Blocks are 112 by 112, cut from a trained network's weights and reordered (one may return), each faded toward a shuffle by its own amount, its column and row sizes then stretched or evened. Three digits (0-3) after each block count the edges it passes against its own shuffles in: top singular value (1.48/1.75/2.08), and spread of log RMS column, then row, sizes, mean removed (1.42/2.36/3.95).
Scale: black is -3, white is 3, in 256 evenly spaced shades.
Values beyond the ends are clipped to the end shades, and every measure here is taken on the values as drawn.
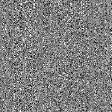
0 2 0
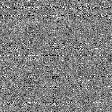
3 1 2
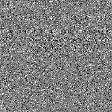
2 1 1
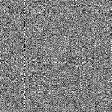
3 1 1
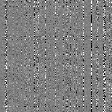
3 3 1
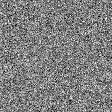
0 0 0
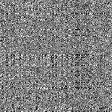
3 0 2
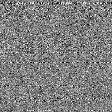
2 0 2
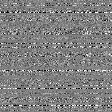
2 0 3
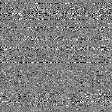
0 1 3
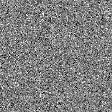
0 1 0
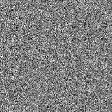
2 1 0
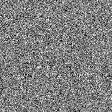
1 0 1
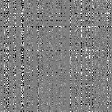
3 3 2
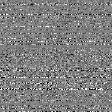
0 1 3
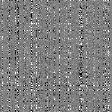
2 3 2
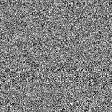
3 0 1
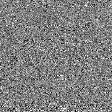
1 0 2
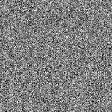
3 0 1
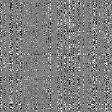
2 3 2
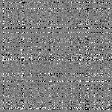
1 2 3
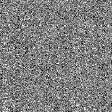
1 1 1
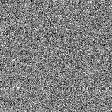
2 0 0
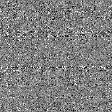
0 1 2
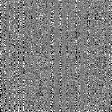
3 3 1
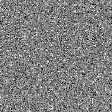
1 1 0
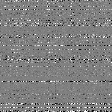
1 1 3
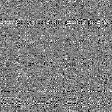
3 2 2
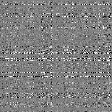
2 2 3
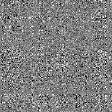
1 2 2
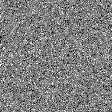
0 1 0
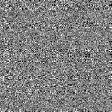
3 1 2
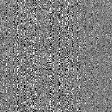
3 3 0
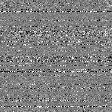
2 0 3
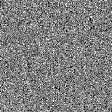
2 1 0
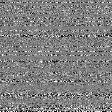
0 0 3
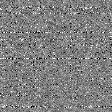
1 1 2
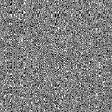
3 2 0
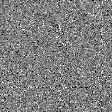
0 1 1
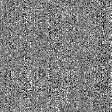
2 2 1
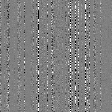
3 3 0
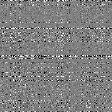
3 2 3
